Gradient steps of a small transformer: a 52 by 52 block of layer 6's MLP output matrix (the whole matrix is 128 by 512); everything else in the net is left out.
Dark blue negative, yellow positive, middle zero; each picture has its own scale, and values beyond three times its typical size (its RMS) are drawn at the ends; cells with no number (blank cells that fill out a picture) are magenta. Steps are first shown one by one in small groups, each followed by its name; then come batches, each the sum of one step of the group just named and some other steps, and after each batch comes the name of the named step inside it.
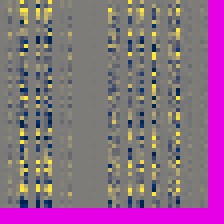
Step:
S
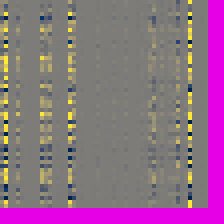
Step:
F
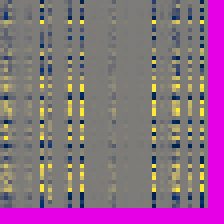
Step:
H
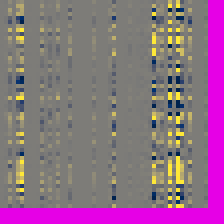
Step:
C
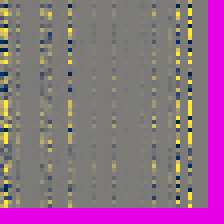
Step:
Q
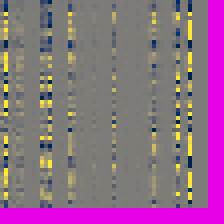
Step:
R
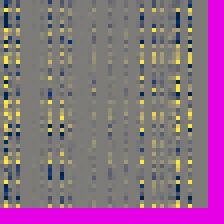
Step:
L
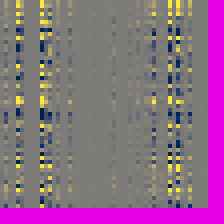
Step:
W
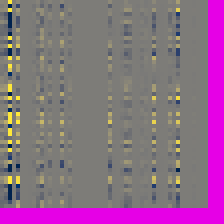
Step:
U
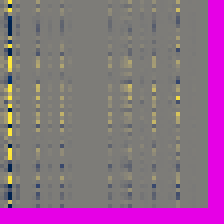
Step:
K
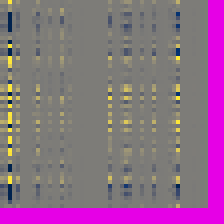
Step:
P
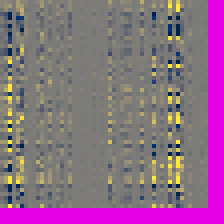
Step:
U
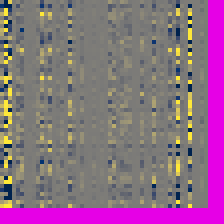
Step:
Q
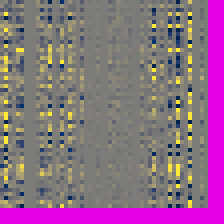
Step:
F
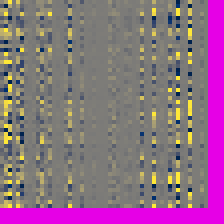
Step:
Q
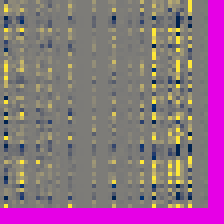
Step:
C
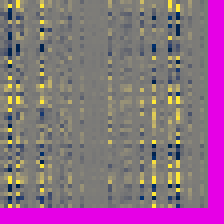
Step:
W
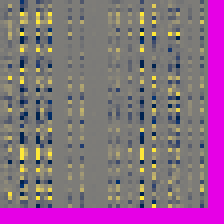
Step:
H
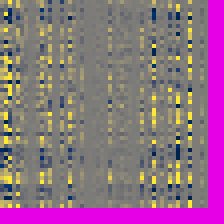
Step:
F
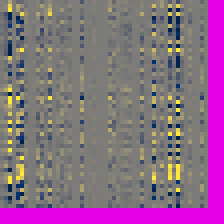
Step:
C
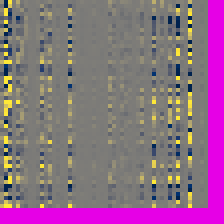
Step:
Q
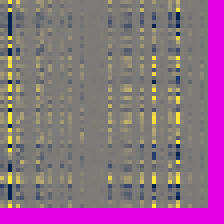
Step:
P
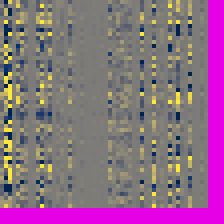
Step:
W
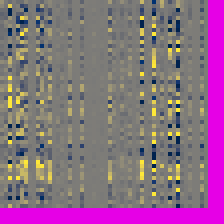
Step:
H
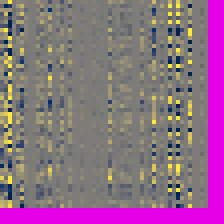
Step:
Q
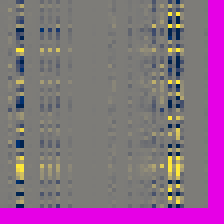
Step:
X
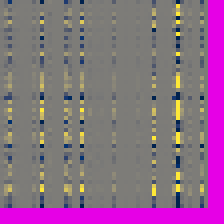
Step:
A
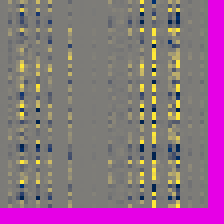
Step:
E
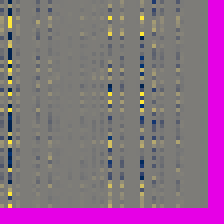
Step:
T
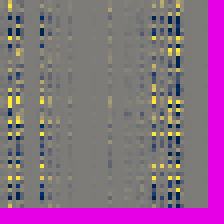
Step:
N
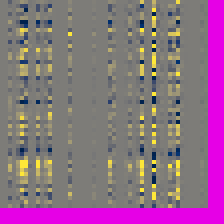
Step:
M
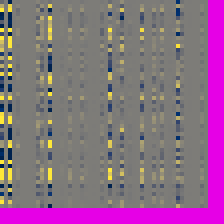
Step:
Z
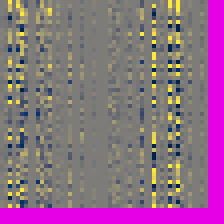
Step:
E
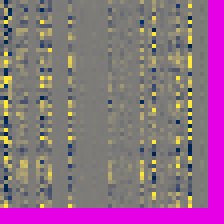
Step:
M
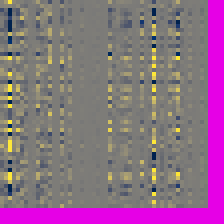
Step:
E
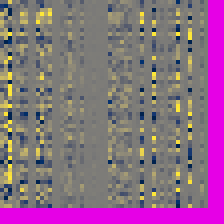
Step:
A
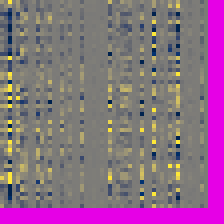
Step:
M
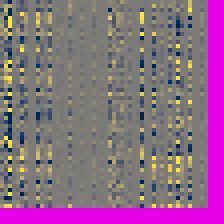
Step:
T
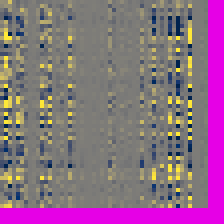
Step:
N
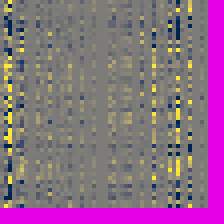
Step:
X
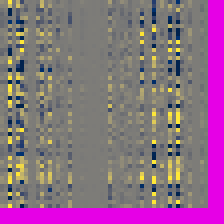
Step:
X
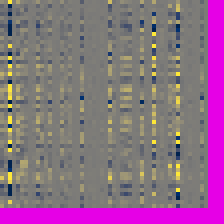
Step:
M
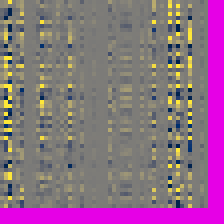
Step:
A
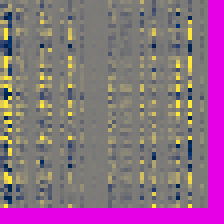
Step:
E
